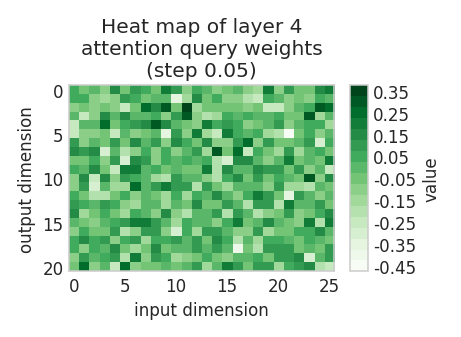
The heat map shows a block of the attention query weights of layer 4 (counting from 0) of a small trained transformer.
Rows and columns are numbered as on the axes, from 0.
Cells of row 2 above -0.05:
8
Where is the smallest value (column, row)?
21, 5
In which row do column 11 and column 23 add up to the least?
19
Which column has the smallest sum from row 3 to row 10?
14
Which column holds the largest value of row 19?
6
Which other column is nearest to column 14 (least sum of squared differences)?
0
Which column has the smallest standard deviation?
22
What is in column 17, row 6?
0.25
